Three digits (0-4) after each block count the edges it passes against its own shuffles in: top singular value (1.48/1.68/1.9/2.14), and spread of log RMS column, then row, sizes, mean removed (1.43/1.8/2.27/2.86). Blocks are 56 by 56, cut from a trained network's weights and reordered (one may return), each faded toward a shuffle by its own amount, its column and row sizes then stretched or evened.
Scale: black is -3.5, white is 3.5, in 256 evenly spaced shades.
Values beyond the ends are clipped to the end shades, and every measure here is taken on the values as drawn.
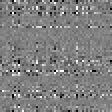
4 2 4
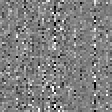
1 4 0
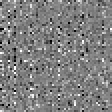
0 3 1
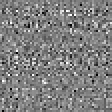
3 2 3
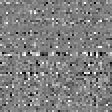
2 2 4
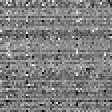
3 3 1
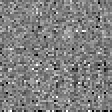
0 1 3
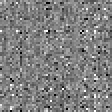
0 3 2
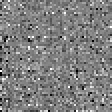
1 2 3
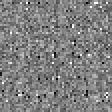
0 1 2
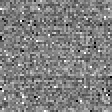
0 0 0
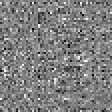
2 2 2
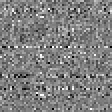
2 0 3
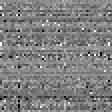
2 1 3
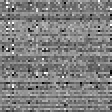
4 3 1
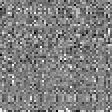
3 2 2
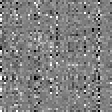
4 4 1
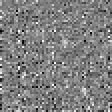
2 3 2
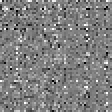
0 3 3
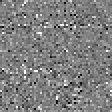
0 1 2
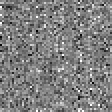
1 3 0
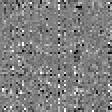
0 4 2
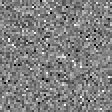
0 0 0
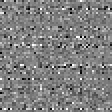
1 1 4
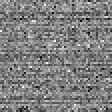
2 0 0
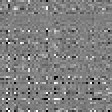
4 2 4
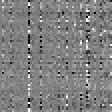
2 4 0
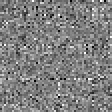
1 0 2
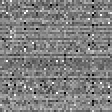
2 1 0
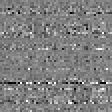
2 0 4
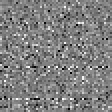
2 1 2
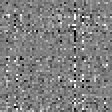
2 3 3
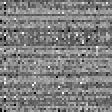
4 2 0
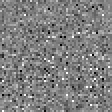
0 2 2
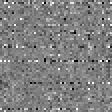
1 1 3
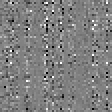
1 4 2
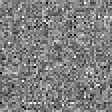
1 0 1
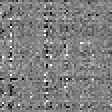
1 3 1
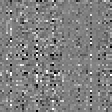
2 4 3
